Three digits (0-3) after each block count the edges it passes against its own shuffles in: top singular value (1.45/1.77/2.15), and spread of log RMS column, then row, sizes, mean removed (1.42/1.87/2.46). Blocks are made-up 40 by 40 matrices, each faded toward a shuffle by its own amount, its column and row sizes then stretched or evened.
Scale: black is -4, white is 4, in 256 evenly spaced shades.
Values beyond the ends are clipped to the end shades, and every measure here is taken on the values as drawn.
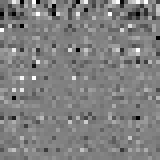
2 2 3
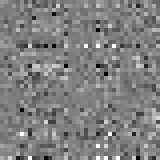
2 2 2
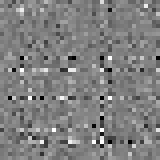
2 2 2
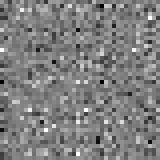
2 1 1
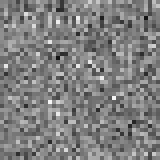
1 2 0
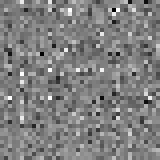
0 2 1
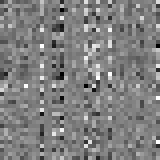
2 3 1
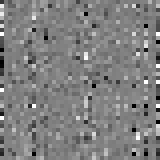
1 3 0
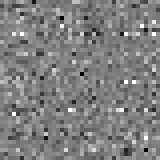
1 1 1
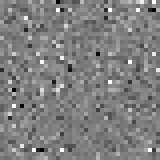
0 1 1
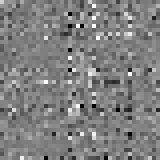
0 2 2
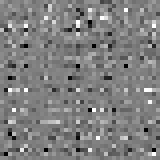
1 2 3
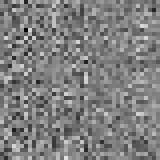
2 2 0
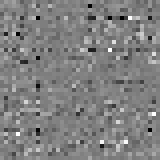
0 1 2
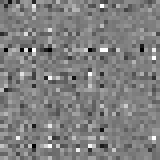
2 2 2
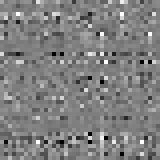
1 1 3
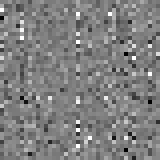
1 2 0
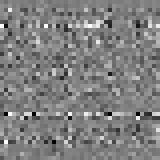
2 1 3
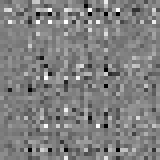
1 2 2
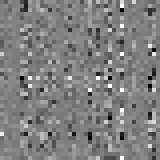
1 3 1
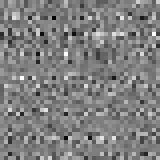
2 0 3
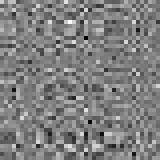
3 1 2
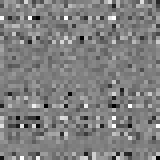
2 1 3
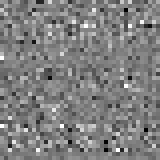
1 0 2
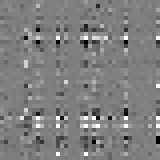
3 3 2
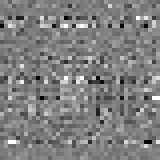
2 0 3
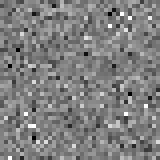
0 0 0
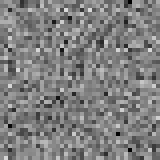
2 1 0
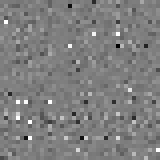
0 1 1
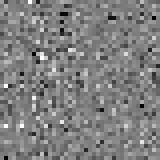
0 2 1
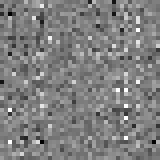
0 2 0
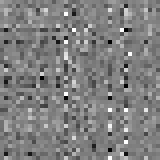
2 3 1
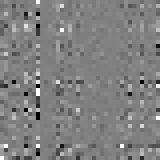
2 3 2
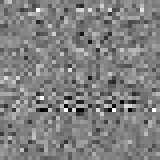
2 0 2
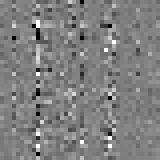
2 3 0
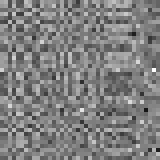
3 0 1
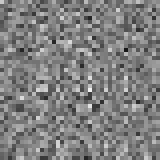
2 1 1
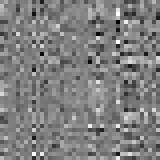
3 3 1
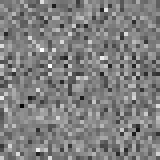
2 1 0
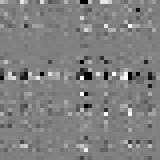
2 2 3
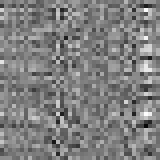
3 3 1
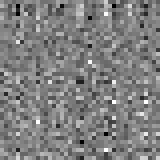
2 2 1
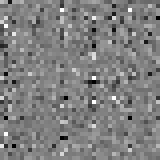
0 2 1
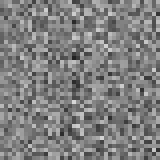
3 2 0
